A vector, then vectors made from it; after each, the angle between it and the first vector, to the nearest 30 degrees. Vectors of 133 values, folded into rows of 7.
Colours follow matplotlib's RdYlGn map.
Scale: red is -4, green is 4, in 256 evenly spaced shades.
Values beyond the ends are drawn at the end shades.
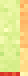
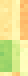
60 degrees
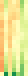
120 degrees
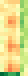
150 degrees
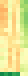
150 degrees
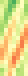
90 degrees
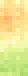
90 degrees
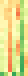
120 degrees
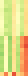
60 degrees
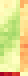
30 degrees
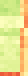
30 degrees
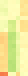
60 degrees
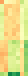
120 degrees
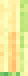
150 degrees
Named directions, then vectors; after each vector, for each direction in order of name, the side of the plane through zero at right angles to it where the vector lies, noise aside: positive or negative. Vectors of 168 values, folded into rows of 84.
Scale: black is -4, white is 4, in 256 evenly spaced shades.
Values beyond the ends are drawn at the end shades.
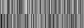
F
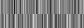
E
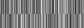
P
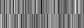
negative, negative, negative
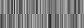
positive, positive, positive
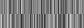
positive, negative, negative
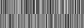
positive, negative, positive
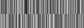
positive, negative, positive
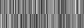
negative, negative, negative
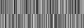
positive, negative, positive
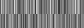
negative, positive, negative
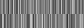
negative, positive, positive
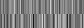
negative, positive, positive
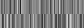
positive, negative, negative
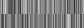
positive, positive, negative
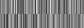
negative, positive, negative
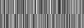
negative, positive, negative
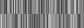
negative, negative, negative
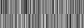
negative, negative, positive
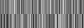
negative, positive, positive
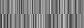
negative, positive, positive
